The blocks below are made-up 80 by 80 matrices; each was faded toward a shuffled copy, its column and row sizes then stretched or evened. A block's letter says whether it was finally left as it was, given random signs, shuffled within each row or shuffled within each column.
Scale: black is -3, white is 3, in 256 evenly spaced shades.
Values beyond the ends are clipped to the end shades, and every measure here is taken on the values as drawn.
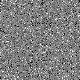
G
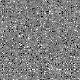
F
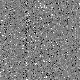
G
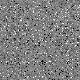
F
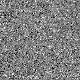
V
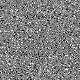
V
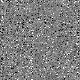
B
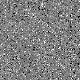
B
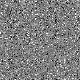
B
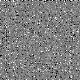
F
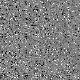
F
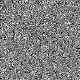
B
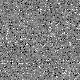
V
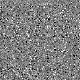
F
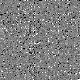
F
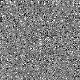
F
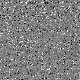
V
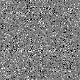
B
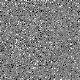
B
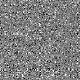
F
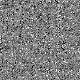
B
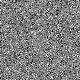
G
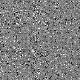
F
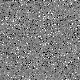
V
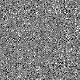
F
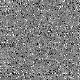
F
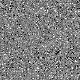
B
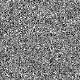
B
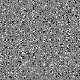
F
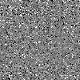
F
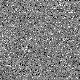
V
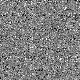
V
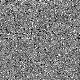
V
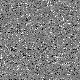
V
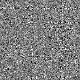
B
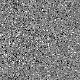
B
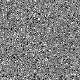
B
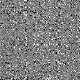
F
